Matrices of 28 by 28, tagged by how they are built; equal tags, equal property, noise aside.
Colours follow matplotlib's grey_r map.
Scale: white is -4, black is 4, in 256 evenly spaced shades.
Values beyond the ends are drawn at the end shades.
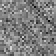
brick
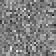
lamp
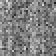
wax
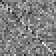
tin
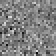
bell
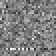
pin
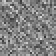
brick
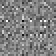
lamp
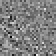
bell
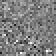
bell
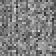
wax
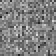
wax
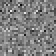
pin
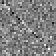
tin
